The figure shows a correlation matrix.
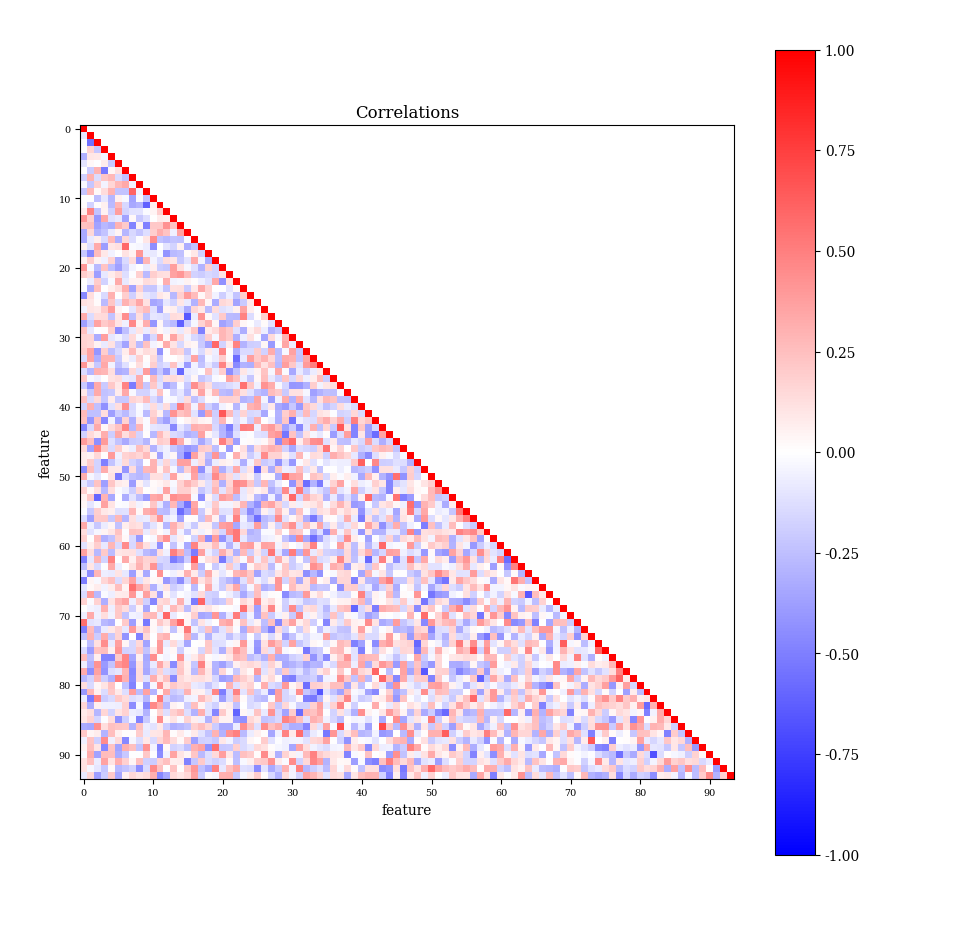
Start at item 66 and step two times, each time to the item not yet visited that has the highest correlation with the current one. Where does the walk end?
9
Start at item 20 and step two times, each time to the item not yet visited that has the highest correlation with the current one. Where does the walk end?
53
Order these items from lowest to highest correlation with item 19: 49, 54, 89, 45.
45, 54, 49, 89
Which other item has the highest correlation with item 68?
17
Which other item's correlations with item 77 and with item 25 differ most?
79
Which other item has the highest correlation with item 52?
87
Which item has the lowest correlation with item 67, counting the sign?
64
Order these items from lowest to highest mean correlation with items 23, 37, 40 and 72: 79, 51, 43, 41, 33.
41, 33, 51, 79, 43
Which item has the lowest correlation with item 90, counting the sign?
82
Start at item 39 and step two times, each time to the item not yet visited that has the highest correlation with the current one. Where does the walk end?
78
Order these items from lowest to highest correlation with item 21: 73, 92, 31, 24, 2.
2, 73, 24, 31, 92
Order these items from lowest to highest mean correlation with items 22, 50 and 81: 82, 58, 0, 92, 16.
0, 82, 16, 58, 92
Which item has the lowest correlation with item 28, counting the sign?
14
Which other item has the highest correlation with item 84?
61
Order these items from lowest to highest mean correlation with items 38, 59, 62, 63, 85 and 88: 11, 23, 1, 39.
23, 39, 1, 11
